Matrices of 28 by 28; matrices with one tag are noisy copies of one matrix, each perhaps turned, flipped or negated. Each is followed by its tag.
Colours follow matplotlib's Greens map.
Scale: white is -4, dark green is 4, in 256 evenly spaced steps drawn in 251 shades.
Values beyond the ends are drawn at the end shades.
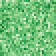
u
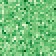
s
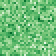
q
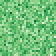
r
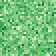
u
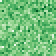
q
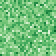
q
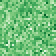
q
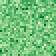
r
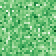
q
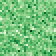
s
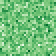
u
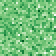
s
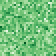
q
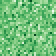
s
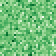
s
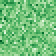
s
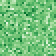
q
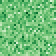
r
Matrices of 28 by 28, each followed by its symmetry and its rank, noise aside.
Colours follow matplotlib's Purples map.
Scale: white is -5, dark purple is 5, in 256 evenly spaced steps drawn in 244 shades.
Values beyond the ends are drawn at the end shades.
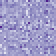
no symmetry, rank five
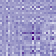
no symmetry, rank three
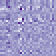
no symmetry, rank three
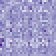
no symmetry, rank four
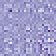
no symmetry, rank four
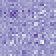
symmetric, rank four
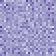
symmetric, rank four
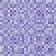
symmetric, rank three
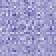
no symmetry, rank three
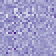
no symmetry, rank five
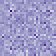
symmetric, rank three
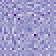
symmetric, rank four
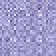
symmetric, rank three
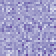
symmetric, rank four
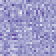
no symmetry, rank five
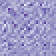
symmetric, rank four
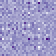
antisymmetric, rank four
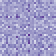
no symmetry, rank five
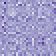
no symmetry, rank five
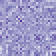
symmetric, rank five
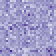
no symmetry, rank five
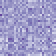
no symmetry, rank four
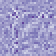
symmetric, rank three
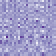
no symmetry, rank four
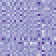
symmetric, rank three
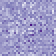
no symmetry, rank four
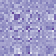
symmetric, rank three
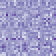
no symmetry, rank four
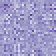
no symmetry, rank four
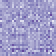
no symmetry, rank five
